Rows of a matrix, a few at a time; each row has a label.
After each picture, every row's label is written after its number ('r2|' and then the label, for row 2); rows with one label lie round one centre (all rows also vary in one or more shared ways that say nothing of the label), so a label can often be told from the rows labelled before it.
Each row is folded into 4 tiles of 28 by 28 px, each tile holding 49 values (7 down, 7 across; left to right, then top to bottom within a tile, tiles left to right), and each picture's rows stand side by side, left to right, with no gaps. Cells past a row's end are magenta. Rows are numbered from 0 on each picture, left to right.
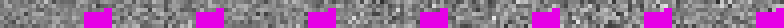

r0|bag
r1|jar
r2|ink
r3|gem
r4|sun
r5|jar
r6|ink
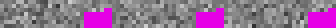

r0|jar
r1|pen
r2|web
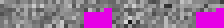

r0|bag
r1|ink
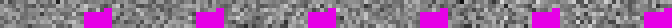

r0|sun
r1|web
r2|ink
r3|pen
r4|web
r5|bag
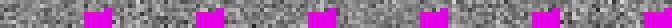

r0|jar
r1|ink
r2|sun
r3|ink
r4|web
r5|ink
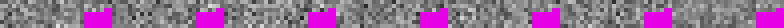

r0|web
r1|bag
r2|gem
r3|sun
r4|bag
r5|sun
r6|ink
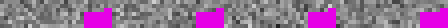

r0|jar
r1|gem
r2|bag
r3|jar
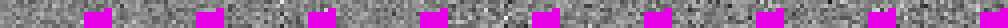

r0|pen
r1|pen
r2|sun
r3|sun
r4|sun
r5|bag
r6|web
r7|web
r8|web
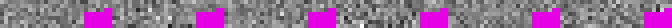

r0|ink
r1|pen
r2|web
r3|bag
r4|pen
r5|web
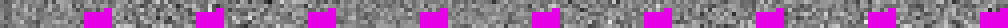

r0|bag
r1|pen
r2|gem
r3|jar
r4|gem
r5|jar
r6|sun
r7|web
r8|bag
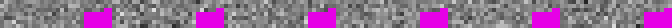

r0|gem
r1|ink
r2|pen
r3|gem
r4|sun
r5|web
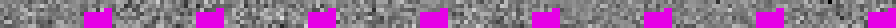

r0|web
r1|bag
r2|pen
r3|ink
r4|pen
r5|ink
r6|ink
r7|gem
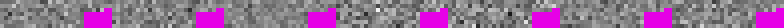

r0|web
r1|web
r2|jar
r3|jar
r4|pen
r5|web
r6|jar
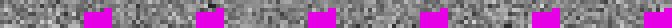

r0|gem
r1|ink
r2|gem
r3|gem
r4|bag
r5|web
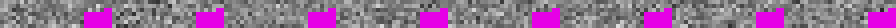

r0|gem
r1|sun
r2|bag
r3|pen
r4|web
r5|bag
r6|jar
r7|web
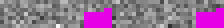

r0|ink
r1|bag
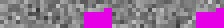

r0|gem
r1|sun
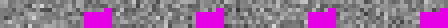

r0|bag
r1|web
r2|bag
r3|ink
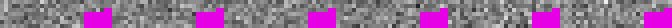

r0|web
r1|sun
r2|ink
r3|gem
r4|pen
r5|web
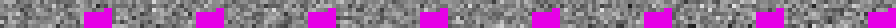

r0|sun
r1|ink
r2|jar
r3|jar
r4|ink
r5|web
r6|ink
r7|pen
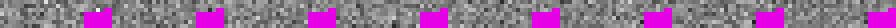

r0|jar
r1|ink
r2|ink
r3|bag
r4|pen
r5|bag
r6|gem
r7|jar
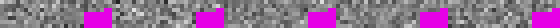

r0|gem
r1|pen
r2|jar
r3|pen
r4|ink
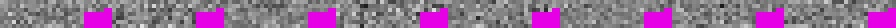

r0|ink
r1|bag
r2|web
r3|sun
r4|web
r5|bag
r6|gem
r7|sun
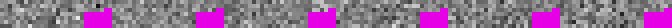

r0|ink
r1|pen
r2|jar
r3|web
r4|gem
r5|pen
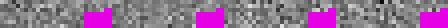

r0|jar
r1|sun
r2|jar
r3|sun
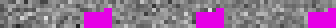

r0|web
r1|jar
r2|gem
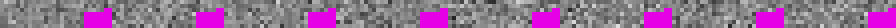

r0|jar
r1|pen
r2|web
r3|ink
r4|gem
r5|jar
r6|sun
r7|gem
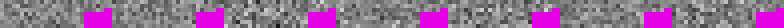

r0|gem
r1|sun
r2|pen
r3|web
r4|jar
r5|pen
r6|ink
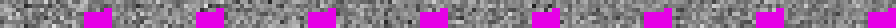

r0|web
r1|web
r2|jar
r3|pen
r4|sun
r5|ink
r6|jar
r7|ink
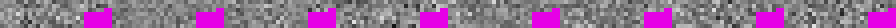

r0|ink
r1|web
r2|gem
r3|jar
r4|jar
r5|jar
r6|pen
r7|web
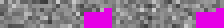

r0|pen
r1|ink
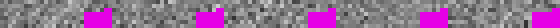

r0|bag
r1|ink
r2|bag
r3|web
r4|bag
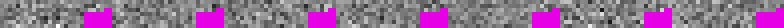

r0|jar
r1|sun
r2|bag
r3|gem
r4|sun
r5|web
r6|bag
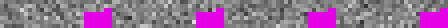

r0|sun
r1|web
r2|web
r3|pen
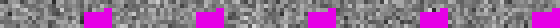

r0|gem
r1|gem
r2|sun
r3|ink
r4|jar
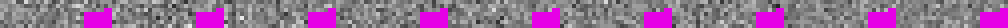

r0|ink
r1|web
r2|gem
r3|gem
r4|ink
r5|gem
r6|sun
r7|sun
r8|bag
